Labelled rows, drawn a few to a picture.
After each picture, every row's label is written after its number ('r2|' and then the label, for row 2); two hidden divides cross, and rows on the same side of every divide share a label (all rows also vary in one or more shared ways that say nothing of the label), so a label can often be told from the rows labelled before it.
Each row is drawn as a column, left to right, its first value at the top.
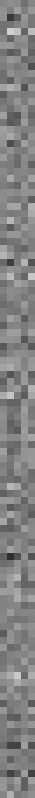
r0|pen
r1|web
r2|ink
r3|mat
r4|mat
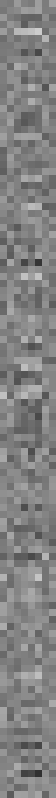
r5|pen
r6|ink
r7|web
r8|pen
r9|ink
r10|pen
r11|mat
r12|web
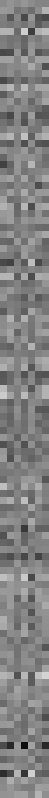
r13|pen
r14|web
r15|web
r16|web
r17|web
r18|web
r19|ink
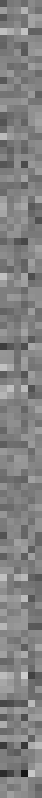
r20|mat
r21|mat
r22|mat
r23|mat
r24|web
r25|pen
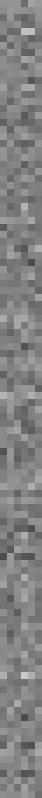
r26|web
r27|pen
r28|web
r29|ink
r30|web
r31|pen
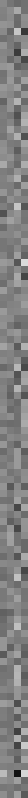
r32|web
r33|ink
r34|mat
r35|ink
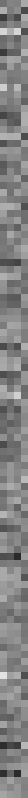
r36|ink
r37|web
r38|web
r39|pen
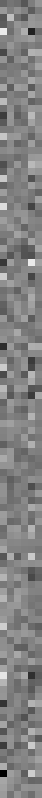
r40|mat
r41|mat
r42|ink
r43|ink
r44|ink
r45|web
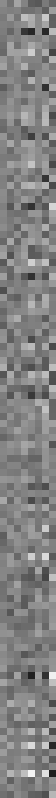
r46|pen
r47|ink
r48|web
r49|pen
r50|ink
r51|ink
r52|mat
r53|mat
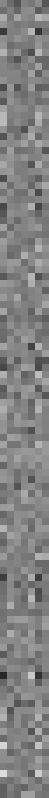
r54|pen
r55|ink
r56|mat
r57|pen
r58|mat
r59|pen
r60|mat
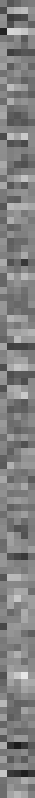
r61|web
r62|ink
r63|ink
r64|pen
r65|mat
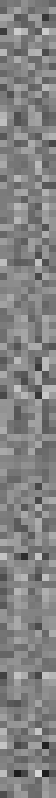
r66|mat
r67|mat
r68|ink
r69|web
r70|pen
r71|ink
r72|web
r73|ink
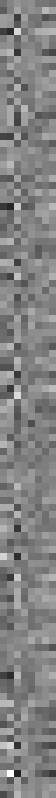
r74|ink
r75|web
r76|web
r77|pen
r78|web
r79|ink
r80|ink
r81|ink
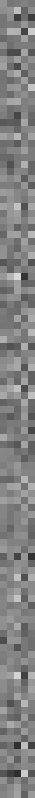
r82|pen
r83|mat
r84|ink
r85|web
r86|web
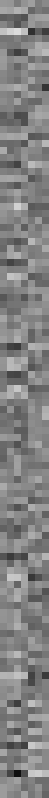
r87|web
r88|pen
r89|mat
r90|web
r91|web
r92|web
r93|pen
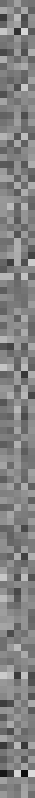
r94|mat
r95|pen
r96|pen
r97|web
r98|ink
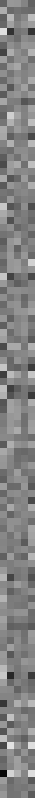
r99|mat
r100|pen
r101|web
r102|web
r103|ink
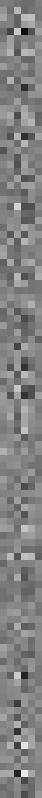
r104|pen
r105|mat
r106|mat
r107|mat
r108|mat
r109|web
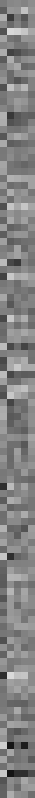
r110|mat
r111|web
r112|pen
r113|ink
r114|mat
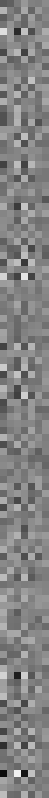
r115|mat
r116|ink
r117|ink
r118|pen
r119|ink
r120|web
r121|ink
